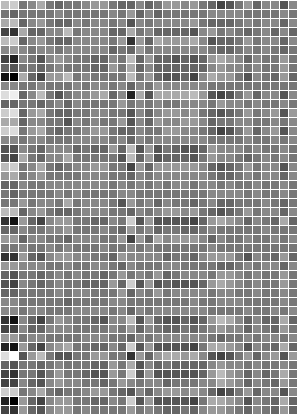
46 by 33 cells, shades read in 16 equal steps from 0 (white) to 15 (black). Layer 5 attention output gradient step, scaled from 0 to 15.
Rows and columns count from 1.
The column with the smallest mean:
15
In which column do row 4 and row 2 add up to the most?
2
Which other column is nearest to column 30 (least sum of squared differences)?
10
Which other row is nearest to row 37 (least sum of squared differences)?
46
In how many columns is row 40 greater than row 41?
12
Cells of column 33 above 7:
29
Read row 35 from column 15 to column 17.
9 7 8
